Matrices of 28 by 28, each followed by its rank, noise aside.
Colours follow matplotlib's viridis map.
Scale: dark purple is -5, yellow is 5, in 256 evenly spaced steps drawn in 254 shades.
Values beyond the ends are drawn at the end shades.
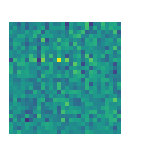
five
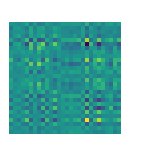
two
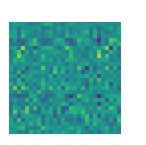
four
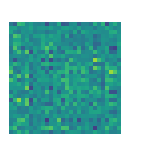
four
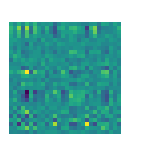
two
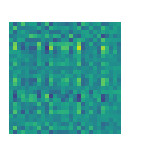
two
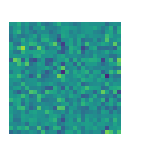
four
